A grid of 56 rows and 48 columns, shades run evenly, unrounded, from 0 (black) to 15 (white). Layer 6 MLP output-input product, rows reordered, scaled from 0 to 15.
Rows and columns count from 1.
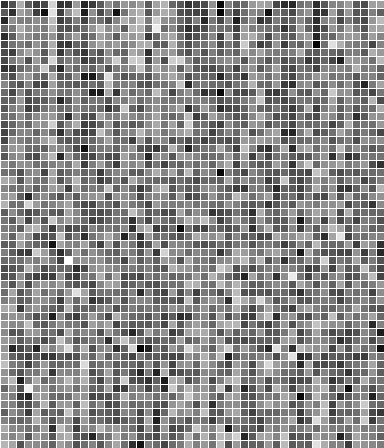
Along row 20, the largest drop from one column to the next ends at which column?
8
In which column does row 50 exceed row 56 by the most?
18
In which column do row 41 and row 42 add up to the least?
17
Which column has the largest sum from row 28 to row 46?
24
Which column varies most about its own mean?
28
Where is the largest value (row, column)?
33, 9
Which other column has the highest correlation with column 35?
39
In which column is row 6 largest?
42
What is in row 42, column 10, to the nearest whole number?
7
